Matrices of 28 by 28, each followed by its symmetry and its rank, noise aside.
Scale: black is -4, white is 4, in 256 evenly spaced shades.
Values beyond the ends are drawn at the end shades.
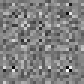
symmetric, rank three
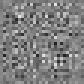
antisymmetric, rank four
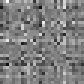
antisymmetric, rank four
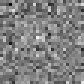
no symmetry, rank five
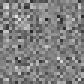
symmetric, rank four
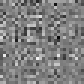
antisymmetric, rank four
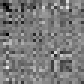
symmetric, rank three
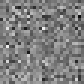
no symmetry, rank five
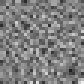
symmetric, rank five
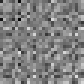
symmetric, rank three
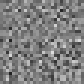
no symmetry, rank three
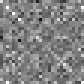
symmetric, rank four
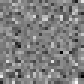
antisymmetric, rank four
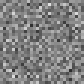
symmetric, rank five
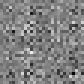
symmetric, rank four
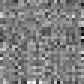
antisymmetric, rank four
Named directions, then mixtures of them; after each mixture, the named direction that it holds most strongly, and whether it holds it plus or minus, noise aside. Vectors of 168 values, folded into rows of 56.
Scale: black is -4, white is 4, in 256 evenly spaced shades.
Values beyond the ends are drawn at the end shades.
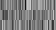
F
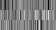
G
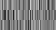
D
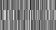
D, minus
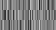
D, plus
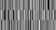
D, plus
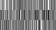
G, minus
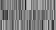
F, plus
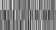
D, plus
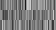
F, plus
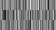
D, plus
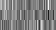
G, minus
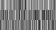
G, minus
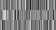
F, minus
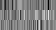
G, plus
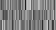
F, plus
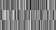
D, minus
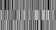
G, plus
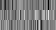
G, plus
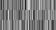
F, plus
